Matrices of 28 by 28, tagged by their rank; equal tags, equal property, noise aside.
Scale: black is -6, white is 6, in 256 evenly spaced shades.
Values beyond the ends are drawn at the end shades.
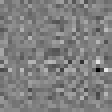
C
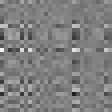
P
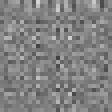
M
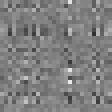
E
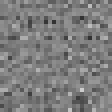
M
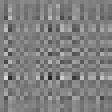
P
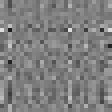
E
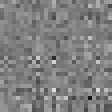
C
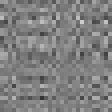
E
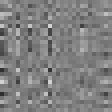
E
